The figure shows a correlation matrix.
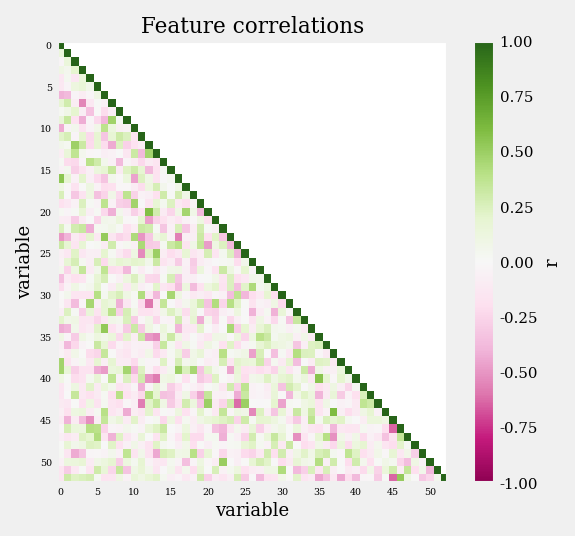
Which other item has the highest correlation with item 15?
30
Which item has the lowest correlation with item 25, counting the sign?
11
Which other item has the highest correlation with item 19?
10
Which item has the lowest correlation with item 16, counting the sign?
23
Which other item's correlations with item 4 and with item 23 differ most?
45
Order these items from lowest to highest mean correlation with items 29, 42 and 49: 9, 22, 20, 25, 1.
22, 1, 9, 25, 20
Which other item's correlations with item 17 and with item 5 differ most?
39
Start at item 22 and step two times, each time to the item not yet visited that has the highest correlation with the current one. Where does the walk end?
35
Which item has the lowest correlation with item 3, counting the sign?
7
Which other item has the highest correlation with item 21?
31
